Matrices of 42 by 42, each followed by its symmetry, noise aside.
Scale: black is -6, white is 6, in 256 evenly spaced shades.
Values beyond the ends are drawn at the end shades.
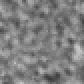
antisymmetric.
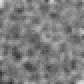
symmetric across the other diagonal.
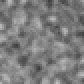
symmetric across the other diagonal.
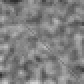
no symmetry.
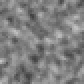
antisymmetric.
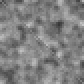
symmetric across the other diagonal.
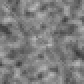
same after a half turn.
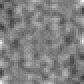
same after a half turn.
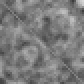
symmetric across the other diagonal.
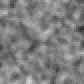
antisymmetric.
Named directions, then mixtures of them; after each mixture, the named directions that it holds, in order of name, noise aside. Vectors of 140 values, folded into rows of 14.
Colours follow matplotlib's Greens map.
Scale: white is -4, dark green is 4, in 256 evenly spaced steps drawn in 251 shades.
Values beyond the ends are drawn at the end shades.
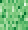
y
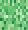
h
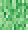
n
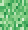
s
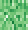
h, n.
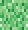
n, s.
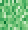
h, s, y.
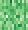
h, n.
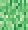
h, n, s.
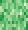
h, n, y.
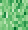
n, s, y.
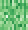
h, n.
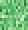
h, s, y.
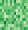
h, s.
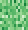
h, s, y.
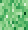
h, s, y.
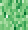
n, s, y.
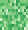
h, n, s.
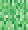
h, n.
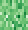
h, n, y.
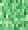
n, s, y.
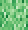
n.
